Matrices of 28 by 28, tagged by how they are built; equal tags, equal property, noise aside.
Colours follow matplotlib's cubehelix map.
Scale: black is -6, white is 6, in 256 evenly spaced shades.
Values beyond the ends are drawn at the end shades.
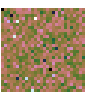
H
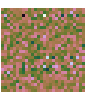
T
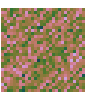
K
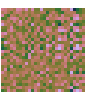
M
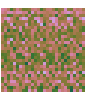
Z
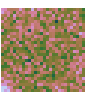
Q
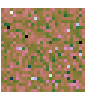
H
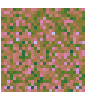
Z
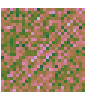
K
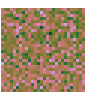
Z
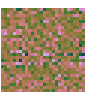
M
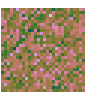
K
